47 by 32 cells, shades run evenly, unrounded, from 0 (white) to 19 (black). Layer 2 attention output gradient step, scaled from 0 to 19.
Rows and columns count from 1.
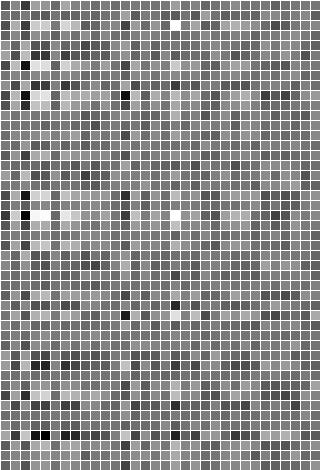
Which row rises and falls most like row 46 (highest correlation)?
8
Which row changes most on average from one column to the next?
22
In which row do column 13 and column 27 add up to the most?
10
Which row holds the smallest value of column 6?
18
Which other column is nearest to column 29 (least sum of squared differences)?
27
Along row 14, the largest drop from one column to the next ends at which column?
14
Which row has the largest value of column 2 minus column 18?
3
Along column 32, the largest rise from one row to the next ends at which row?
33
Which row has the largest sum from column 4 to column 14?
44
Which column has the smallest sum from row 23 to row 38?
30
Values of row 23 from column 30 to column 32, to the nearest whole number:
8 10 10
